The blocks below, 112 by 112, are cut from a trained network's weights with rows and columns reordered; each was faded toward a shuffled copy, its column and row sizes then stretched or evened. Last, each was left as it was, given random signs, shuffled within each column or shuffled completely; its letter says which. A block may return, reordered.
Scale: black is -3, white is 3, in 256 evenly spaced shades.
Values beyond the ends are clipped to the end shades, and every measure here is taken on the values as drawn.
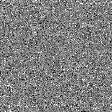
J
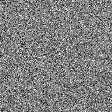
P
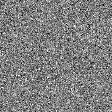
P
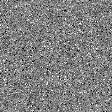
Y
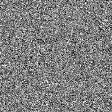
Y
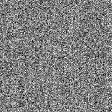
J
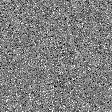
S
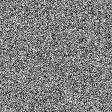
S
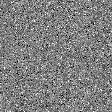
P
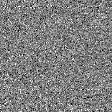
J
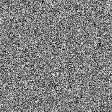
Y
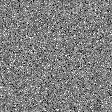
S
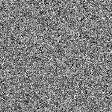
Y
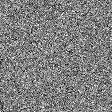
S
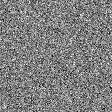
S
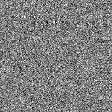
J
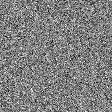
S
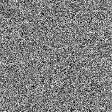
Y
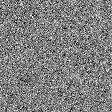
S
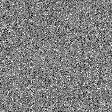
P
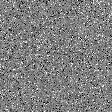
S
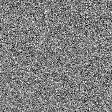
P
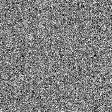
P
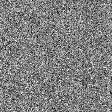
P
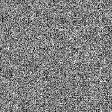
J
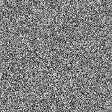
J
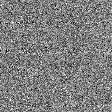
Y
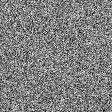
S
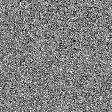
P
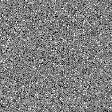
J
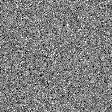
P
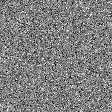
S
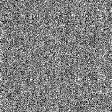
J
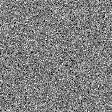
P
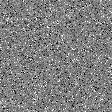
S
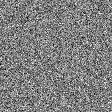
S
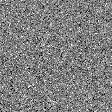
P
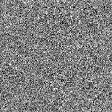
J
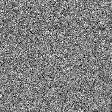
P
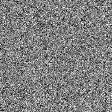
Y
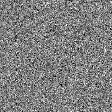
P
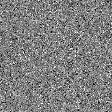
P
